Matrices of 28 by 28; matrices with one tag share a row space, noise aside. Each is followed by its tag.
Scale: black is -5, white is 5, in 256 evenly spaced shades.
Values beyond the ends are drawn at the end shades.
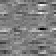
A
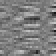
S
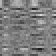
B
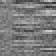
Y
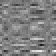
B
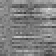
Y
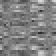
B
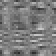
B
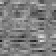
B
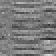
Y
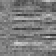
Y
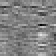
A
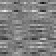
A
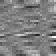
S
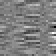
S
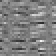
B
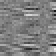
S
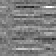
Y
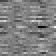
A
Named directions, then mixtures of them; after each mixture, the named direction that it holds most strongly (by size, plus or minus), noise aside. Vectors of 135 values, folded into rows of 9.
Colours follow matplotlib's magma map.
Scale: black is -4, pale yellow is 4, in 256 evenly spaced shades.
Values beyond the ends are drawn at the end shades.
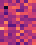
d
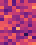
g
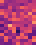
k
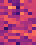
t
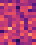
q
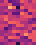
t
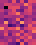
d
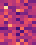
d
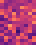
k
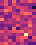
g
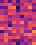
q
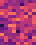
k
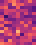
k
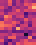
g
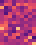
g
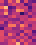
d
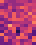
k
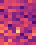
k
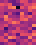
t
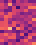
g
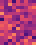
g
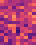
k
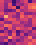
g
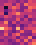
d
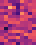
t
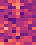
t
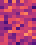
g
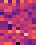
g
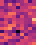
g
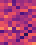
g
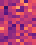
d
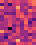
q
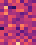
d
